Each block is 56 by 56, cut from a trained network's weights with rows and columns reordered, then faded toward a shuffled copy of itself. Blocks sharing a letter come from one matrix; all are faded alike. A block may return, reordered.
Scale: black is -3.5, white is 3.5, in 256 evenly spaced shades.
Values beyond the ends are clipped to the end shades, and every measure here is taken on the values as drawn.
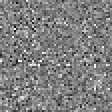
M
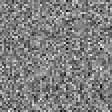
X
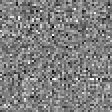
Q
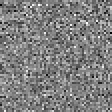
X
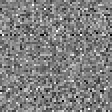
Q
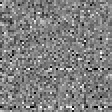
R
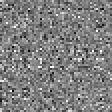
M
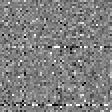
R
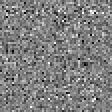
M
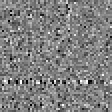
R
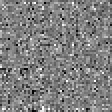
M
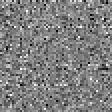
M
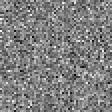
Q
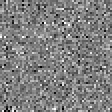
M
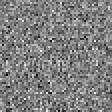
X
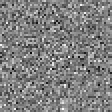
X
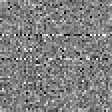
R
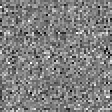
Q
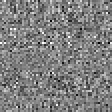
Q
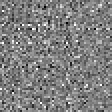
M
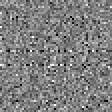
R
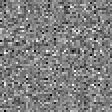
M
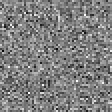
X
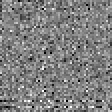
R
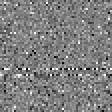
R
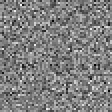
X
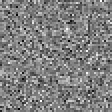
X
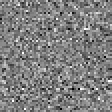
Q
